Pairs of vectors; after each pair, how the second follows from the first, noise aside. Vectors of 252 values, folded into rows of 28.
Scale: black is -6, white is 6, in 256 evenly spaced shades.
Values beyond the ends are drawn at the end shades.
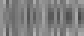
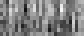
wrapped around, negated, scaled up.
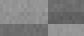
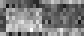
wrapped around, negated, scaled up.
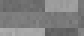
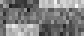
reversed, scaled up.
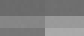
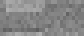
wrapped around, partly zeroed.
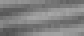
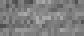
wrapped around, negated, partly zeroed.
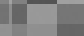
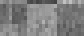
copied.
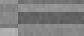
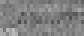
partly zeroed.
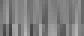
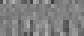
wrapped around, partly zeroed.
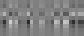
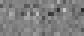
wrapped around, partly zeroed.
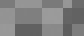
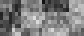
reversed, scaled up.
